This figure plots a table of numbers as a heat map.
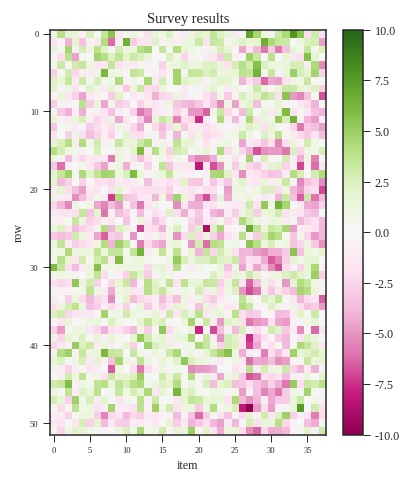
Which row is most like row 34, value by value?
13
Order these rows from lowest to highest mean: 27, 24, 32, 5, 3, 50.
50, 24, 27, 32, 3, 5
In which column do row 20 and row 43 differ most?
37
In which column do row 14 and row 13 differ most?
31
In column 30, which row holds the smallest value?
29
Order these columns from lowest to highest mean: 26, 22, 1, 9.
26, 22, 1, 9
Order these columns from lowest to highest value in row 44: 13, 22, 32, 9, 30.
32, 30, 22, 13, 9
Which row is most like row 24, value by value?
35
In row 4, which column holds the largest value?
28
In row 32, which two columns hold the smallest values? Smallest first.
27, 32
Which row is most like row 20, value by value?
8
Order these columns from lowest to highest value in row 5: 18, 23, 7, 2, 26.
18, 23, 2, 26, 7
